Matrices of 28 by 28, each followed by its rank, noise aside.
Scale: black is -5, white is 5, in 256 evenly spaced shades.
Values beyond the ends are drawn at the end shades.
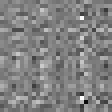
four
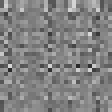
three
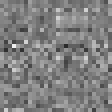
six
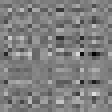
two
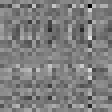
two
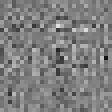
four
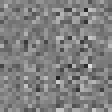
four
